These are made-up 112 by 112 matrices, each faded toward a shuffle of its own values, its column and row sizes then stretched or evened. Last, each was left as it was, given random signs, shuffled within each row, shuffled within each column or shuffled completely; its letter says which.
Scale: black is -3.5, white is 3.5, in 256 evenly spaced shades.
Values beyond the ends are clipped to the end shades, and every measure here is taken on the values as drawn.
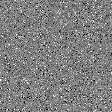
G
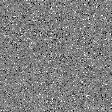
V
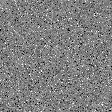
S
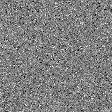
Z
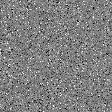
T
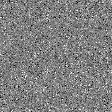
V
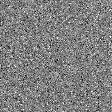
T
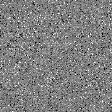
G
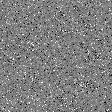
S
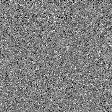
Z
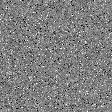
S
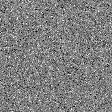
S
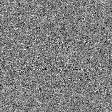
Z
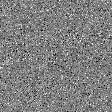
Z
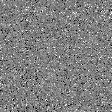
G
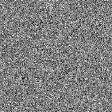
G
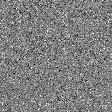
Z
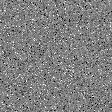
S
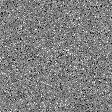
S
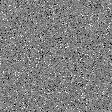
S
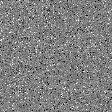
T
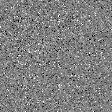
V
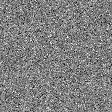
S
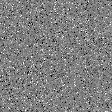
T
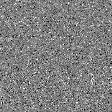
Z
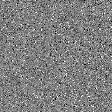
G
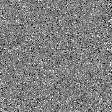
V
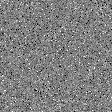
S
